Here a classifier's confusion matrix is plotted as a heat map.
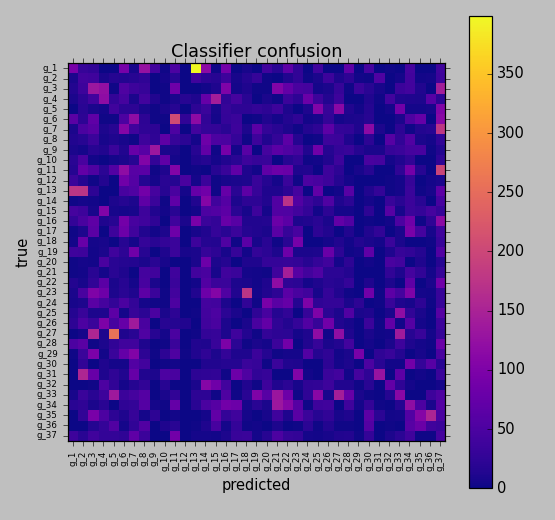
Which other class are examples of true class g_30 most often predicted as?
g_34
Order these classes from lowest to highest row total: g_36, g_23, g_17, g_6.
g_36, g_17, g_6, g_23
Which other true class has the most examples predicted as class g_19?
g_33
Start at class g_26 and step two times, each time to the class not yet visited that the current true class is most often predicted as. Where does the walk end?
g_37
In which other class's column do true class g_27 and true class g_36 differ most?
g_5
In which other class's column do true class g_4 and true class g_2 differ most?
g_15
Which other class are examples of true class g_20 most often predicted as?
g_14
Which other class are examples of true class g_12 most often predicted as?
g_6
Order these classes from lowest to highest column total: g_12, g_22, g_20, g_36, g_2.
g_12, g_36, g_20, g_2, g_22
